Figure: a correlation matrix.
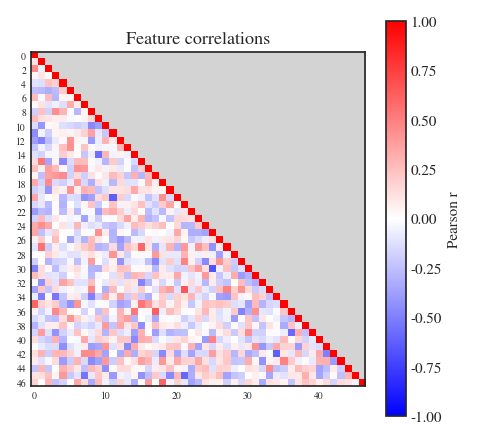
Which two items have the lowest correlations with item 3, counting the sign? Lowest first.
34, 39
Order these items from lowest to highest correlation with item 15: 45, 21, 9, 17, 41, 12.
45, 17, 12, 9, 41, 21
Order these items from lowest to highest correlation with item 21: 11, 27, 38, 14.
38, 14, 11, 27
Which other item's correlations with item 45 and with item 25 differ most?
40
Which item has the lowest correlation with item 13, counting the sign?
41
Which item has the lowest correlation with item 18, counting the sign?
42
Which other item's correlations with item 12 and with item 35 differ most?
0
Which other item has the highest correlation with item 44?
33
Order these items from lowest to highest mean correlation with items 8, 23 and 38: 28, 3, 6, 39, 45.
6, 39, 28, 45, 3
